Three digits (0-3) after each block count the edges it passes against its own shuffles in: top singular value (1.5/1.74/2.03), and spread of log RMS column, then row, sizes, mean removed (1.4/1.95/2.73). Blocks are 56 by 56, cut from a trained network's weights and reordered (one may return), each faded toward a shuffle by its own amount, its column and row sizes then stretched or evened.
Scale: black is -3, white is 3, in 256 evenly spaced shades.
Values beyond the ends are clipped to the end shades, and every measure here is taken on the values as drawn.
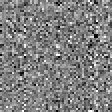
2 2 1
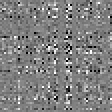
0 3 3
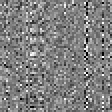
3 3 1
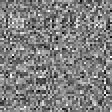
2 0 1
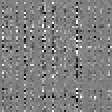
2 3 2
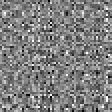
3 2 1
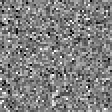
0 1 0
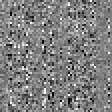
0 3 0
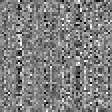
3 3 0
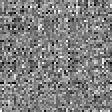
2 1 2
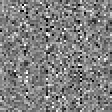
1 2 0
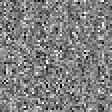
1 2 0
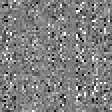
0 3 1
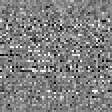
0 1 3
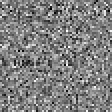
1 0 1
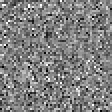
0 1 1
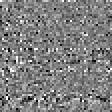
1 0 3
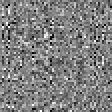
2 2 1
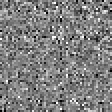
0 1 2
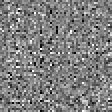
1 2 1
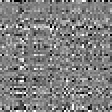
3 2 3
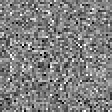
2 0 1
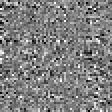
1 1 2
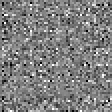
0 2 2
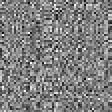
3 1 0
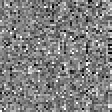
1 1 1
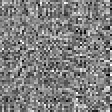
2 1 1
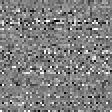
0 0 3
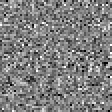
1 0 2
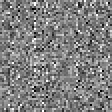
1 2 0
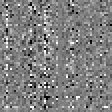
1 3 2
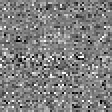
1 1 3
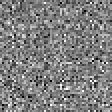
2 1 2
